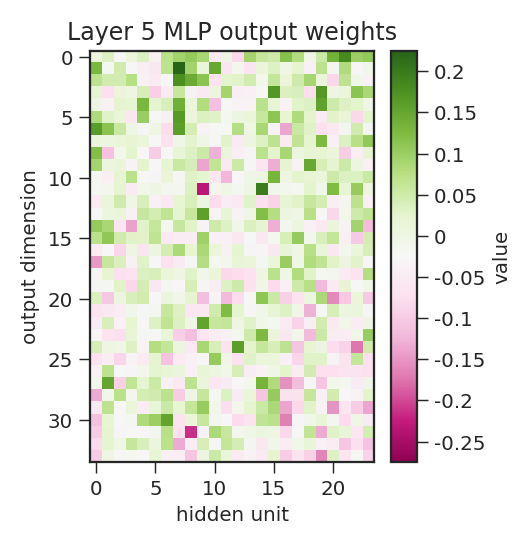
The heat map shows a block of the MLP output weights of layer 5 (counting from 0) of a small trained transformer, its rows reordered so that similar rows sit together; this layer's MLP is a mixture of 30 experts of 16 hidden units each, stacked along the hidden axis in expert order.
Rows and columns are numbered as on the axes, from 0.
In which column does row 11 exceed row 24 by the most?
22
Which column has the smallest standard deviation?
13
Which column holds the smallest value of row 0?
12
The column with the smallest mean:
16
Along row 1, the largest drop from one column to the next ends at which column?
11
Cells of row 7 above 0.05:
5
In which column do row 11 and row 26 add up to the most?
14
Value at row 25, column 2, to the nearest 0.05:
-0.1
